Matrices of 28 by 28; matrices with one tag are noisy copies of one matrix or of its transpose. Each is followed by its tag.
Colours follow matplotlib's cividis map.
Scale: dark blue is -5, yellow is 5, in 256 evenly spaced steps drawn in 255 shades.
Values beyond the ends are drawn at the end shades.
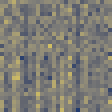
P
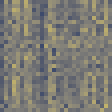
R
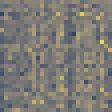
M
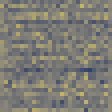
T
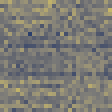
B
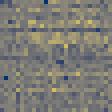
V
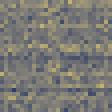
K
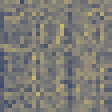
M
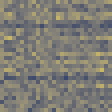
P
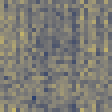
B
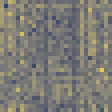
B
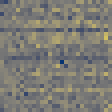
V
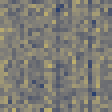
K
